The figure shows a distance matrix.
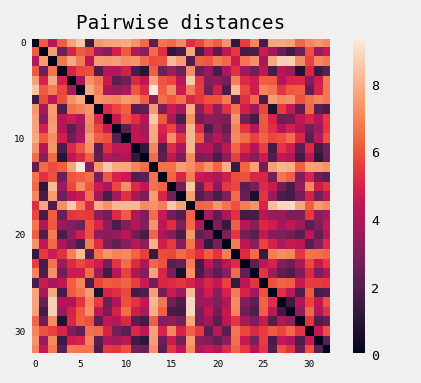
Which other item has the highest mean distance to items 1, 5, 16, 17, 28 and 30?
13
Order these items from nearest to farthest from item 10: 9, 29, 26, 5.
9, 5, 29, 26
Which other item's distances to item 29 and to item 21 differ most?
5
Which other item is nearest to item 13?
22
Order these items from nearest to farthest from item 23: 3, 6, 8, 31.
8, 3, 31, 6
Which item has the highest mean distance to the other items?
17
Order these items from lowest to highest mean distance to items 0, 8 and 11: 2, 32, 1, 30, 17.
1, 32, 30, 2, 17
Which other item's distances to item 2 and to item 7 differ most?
26
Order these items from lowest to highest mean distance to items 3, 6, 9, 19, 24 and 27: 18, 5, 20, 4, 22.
20, 18, 4, 5, 22
